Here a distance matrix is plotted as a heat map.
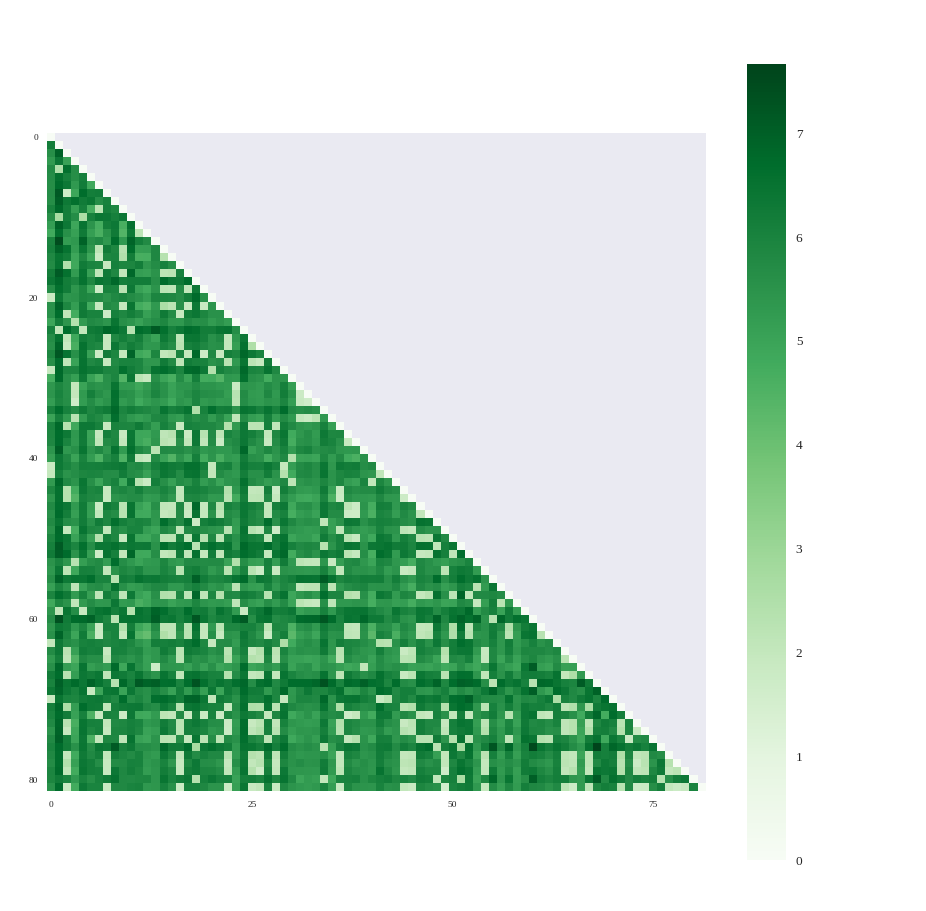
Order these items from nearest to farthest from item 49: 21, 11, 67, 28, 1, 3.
28, 67, 3, 21, 11, 1
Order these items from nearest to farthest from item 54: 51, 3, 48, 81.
81, 3, 48, 51
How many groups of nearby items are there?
10
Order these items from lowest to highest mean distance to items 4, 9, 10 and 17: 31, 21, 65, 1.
21, 1, 31, 65
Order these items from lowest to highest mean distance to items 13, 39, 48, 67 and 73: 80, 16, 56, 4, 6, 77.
77, 16, 80, 56, 6, 4
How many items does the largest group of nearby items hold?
22
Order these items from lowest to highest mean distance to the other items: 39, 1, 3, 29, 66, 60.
3, 66, 39, 29, 60, 1
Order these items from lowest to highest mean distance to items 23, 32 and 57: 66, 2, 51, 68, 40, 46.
46, 40, 66, 2, 51, 68
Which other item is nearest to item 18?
48
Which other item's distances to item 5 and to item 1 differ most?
69
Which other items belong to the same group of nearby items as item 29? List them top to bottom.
0, 20, 41, 42, 63, 70
